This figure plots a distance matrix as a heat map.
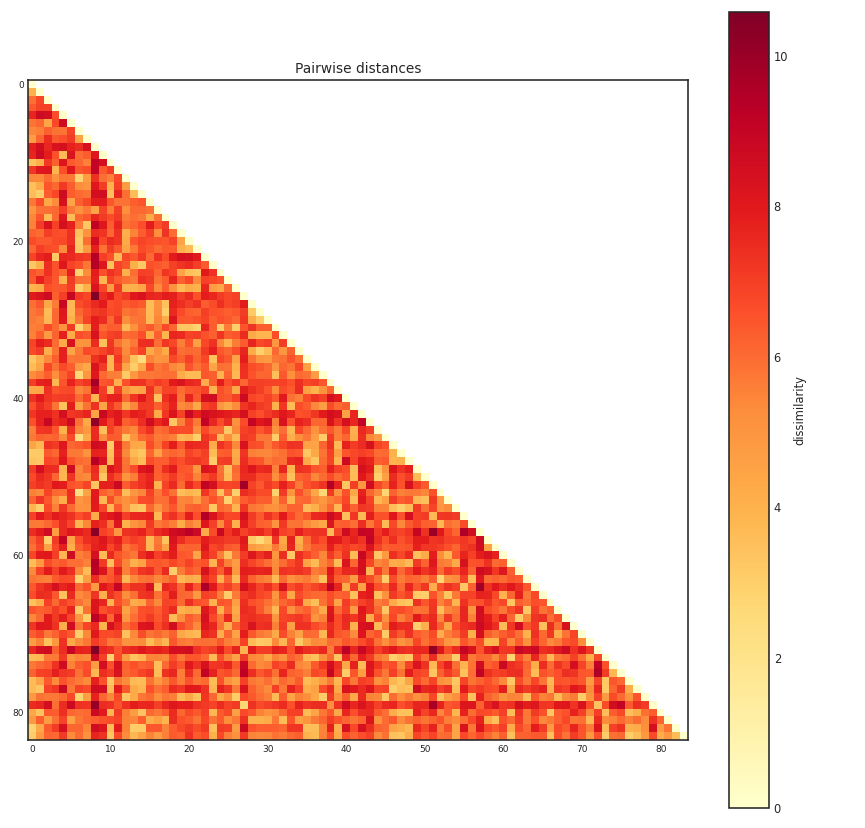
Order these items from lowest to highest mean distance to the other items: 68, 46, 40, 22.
46, 68, 40, 22
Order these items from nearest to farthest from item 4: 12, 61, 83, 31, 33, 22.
33, 31, 12, 61, 83, 22
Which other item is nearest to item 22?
3
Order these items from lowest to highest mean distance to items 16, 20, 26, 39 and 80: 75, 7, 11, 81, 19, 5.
19, 7, 81, 75, 5, 11
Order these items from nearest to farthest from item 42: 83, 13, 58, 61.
83, 58, 13, 61
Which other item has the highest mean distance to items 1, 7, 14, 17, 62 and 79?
8
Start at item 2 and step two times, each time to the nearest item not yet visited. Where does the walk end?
29
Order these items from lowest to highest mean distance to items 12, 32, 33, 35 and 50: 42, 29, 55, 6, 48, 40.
6, 29, 48, 40, 55, 42
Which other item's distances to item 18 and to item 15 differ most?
43
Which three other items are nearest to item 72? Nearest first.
79, 27, 38
